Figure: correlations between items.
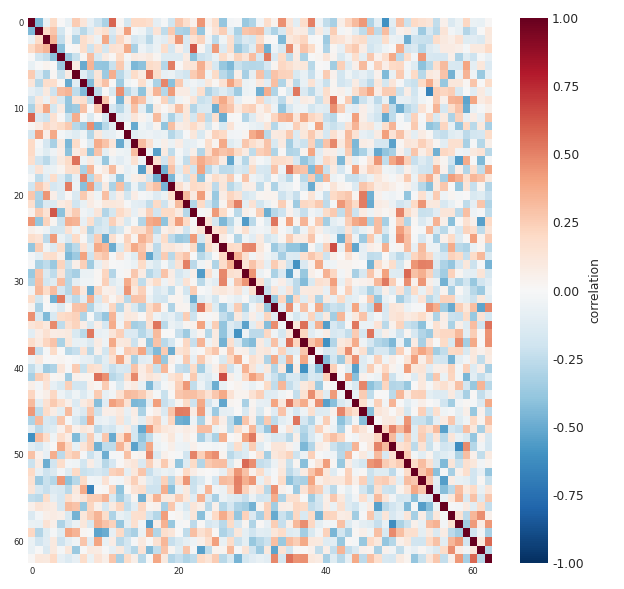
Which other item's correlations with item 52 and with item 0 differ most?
29
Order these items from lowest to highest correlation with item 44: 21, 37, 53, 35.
53, 21, 37, 35
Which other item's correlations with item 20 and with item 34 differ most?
2
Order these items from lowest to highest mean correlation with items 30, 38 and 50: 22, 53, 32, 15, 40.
32, 40, 15, 22, 53
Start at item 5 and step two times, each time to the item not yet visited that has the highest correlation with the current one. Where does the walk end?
8
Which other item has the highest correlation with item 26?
41
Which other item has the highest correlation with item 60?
62
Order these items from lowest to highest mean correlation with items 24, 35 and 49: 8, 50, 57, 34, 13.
57, 8, 34, 13, 50
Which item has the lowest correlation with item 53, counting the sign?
56
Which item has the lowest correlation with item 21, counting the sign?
46
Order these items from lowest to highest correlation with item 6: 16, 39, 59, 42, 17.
42, 39, 17, 59, 16
